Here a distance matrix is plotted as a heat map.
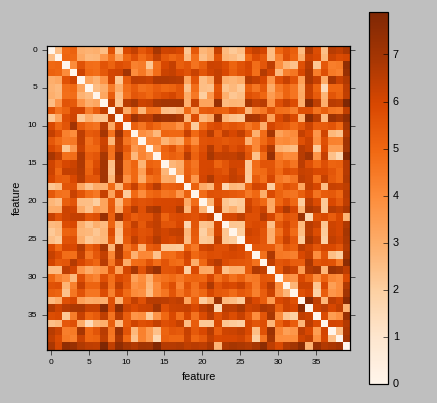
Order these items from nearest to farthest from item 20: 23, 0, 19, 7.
23, 0, 7, 19
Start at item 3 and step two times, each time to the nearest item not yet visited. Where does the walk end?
13
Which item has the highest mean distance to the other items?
39
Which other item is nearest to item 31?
35
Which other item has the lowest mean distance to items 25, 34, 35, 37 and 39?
22
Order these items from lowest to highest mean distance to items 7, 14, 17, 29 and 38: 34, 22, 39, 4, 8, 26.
8, 26, 4, 22, 34, 39
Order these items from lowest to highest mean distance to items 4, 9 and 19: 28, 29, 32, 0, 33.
0, 33, 29, 28, 32
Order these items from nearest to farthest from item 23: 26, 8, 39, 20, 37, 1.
20, 1, 8, 26, 37, 39
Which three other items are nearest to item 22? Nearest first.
34, 39, 30
